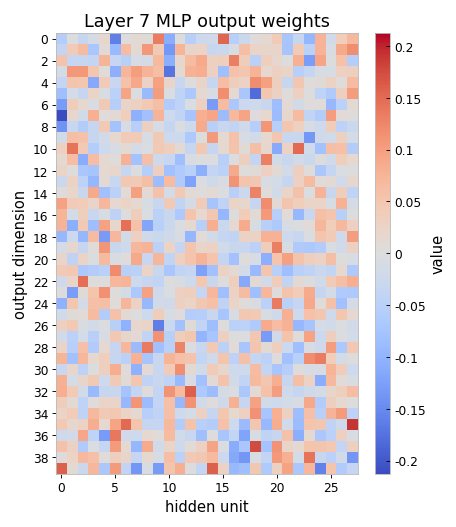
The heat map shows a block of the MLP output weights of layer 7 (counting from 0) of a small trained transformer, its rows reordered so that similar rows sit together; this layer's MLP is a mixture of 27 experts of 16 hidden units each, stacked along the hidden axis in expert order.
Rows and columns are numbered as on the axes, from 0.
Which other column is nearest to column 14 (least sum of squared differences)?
25
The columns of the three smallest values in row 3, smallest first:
10, 5, 15
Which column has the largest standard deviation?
0
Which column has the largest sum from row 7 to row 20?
19
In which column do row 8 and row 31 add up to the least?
24
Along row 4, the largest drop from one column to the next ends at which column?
3
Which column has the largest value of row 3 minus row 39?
7
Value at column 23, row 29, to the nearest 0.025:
0.125
